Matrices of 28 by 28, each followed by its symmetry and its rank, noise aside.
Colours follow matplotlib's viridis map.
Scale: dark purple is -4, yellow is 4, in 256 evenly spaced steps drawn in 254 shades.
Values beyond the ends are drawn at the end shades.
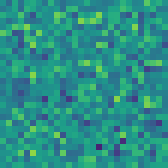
no symmetry, rank eight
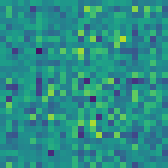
no symmetry, rank six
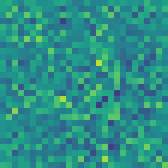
symmetric, rank eight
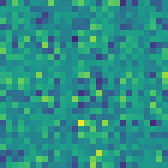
no symmetry, rank six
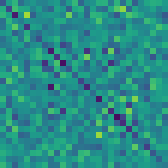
symmetric, rank six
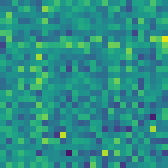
no symmetry, rank six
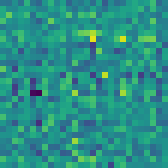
antisymmetric, rank six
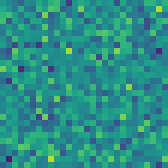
antisymmetric, rank eight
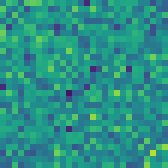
symmetric, rank seven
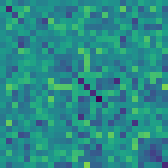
symmetric, rank seven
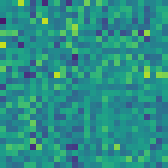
antisymmetric, rank six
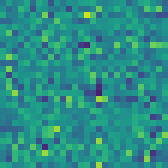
no symmetry, rank seven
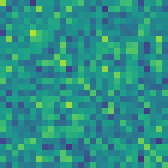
symmetric, rank seven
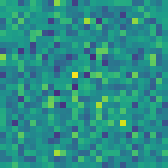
symmetric, rank seven
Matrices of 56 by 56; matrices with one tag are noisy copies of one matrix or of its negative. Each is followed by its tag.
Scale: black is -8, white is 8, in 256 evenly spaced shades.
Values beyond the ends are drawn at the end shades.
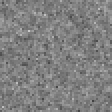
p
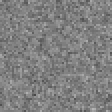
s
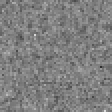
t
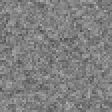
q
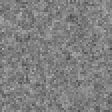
p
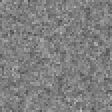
s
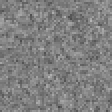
p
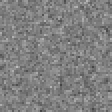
s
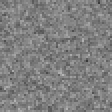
q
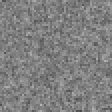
s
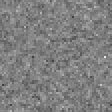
q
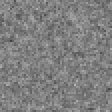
p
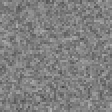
q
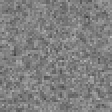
q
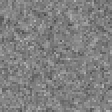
p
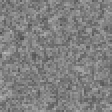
t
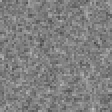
s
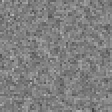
s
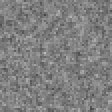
p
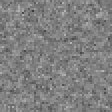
q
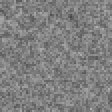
p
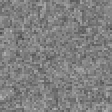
t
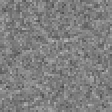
q
